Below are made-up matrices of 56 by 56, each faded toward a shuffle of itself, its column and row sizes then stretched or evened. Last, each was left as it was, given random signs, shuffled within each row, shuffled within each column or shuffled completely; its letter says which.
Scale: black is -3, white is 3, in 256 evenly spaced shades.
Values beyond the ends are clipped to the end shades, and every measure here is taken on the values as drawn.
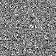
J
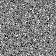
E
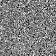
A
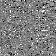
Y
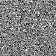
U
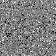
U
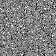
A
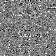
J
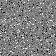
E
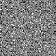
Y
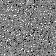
E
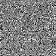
Y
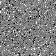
A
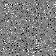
J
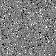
E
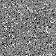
J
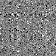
Y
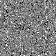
A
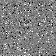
J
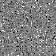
Y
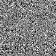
J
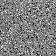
E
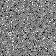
E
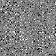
Y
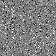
A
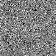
U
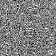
Y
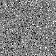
A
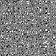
Y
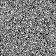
E
